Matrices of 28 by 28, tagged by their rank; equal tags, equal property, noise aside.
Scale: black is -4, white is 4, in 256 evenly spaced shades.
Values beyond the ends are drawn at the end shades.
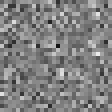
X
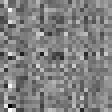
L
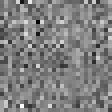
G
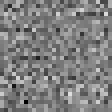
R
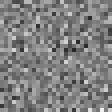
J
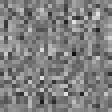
G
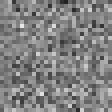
J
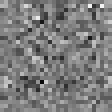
J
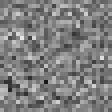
J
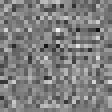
G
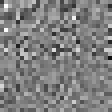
L
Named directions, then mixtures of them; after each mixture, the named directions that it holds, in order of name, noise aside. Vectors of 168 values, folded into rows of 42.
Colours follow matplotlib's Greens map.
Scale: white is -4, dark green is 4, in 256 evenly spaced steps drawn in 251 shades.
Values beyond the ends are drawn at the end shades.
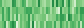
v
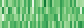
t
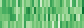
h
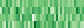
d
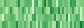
d, t, v.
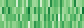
d, h, t.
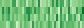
d, h, v.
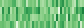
d, v.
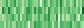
d, h, t.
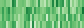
h, v.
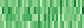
d, h, t.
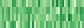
v.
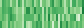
h.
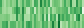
h.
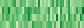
d, h, v.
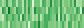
d, h, t.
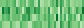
d, h, v.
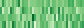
d.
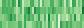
h.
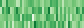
d.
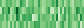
d, v.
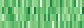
h, t.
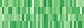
t.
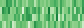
d, h.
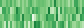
d.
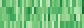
h.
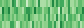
d, h, v.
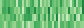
d, h.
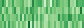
d, t, v.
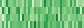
d, t.
